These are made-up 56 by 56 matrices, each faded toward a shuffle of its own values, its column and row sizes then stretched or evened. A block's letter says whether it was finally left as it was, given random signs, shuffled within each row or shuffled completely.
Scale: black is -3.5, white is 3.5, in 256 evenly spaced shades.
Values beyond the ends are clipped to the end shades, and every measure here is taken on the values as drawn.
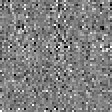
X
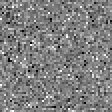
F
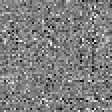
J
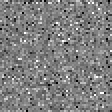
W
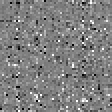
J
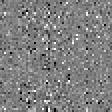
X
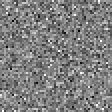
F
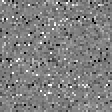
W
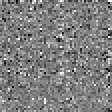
X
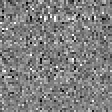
X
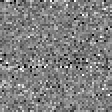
W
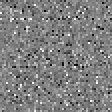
W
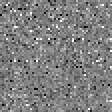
W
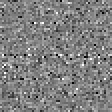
W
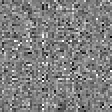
X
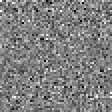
W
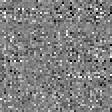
J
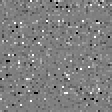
W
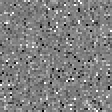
F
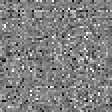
X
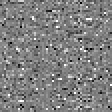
X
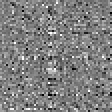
X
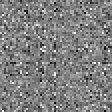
J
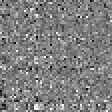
X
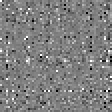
X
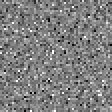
F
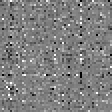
X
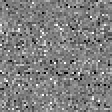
W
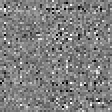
J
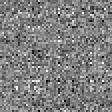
X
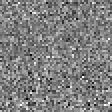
W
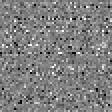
W
